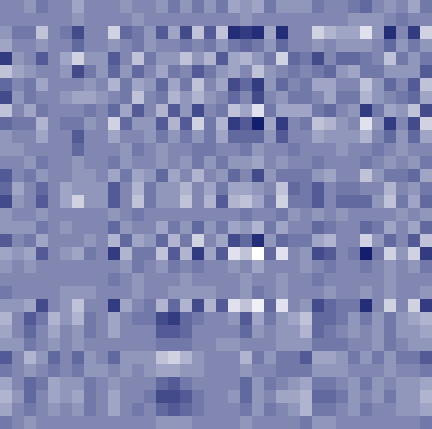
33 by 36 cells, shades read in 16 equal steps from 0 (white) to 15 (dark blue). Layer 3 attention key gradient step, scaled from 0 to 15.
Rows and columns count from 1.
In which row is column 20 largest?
3
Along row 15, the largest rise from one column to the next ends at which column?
25
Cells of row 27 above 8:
8
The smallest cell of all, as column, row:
22, 20
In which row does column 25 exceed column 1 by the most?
6
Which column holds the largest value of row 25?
15
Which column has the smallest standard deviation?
9
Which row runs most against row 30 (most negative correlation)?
28
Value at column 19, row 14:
7
